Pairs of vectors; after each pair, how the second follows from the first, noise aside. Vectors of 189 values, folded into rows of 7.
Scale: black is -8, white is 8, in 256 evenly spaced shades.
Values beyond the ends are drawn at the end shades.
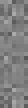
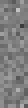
shuffled.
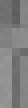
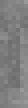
wrapped around, negated, shrunk.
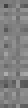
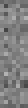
copied.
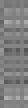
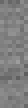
wrapped around, negated, shrunk.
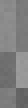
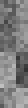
negated, scaled up.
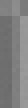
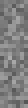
shuffled.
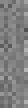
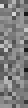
negated, scaled up.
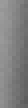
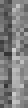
wrapped around, scaled up.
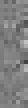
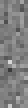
shuffled.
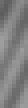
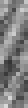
wrapped around, scaled up.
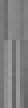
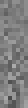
sign-scrambled.
